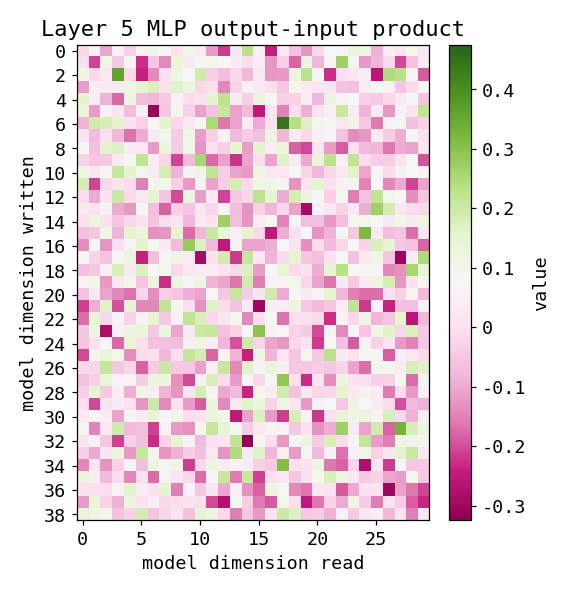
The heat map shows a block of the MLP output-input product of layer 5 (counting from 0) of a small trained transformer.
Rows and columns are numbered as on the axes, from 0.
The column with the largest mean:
11
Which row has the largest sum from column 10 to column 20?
6
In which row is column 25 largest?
13
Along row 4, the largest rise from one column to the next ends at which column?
4
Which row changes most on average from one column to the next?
21
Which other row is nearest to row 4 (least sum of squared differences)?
14
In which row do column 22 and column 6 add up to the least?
8
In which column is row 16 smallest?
12
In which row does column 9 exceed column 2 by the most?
16
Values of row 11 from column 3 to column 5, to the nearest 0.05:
0 0 -0.15
